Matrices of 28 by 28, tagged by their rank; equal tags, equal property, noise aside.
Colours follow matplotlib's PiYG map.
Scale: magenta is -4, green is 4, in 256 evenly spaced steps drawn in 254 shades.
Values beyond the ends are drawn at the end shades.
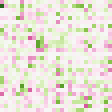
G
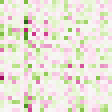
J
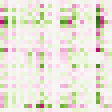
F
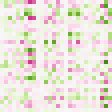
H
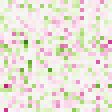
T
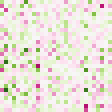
G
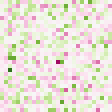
T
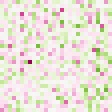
T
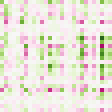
F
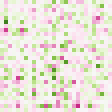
G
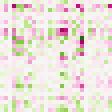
H
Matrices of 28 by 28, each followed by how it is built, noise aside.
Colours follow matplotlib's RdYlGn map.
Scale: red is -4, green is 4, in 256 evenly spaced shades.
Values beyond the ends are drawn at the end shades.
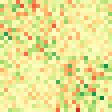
block diagonal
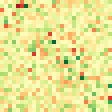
block diagonal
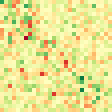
block diagonal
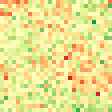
smooth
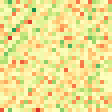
Hankel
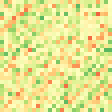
Hankel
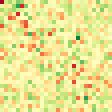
block diagonal
